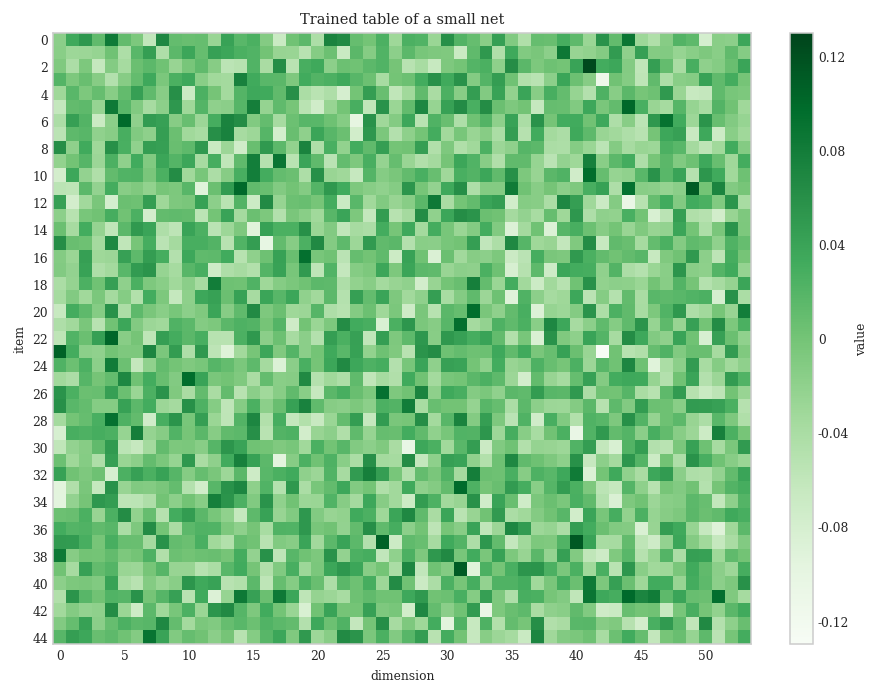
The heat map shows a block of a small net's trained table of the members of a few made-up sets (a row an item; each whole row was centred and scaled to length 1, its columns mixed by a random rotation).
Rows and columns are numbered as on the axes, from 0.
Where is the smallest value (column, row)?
42, 23
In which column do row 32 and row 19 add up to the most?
40
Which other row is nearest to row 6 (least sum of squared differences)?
7
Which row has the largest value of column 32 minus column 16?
15
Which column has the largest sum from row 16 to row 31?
4
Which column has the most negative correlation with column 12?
33
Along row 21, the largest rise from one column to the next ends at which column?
26
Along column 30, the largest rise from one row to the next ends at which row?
44
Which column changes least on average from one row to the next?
2
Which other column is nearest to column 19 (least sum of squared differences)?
10
